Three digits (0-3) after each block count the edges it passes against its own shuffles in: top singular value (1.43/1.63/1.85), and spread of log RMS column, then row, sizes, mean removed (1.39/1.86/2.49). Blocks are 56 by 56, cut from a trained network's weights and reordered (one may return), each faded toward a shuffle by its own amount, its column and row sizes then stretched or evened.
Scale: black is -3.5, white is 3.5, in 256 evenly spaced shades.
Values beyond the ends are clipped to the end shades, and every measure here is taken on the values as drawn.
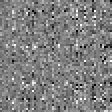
1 3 1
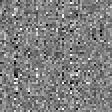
2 2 1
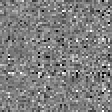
2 2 2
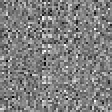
3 2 0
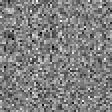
3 1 0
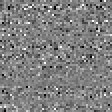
0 1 3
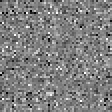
0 1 2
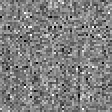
1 0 1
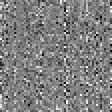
3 3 0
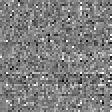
1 2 1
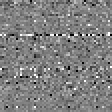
2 0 3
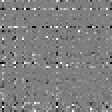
3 2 3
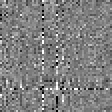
3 2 1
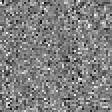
1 1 0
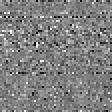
0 0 3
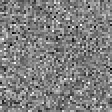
0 0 0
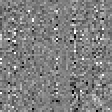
0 3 1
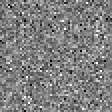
0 1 0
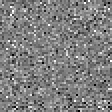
1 1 0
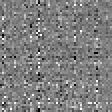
1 3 1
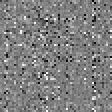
0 3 2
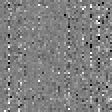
1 3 0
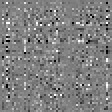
0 3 3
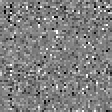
0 1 1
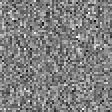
2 0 0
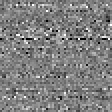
1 0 3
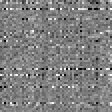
3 1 3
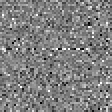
1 0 1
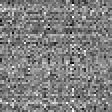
2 2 0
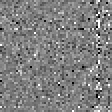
1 2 1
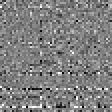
3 1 3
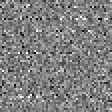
1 0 2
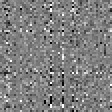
3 3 1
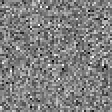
1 0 0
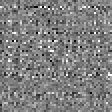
1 0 3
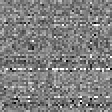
3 1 2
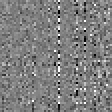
3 3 0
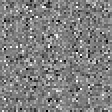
0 2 1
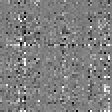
1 3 2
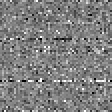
2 0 2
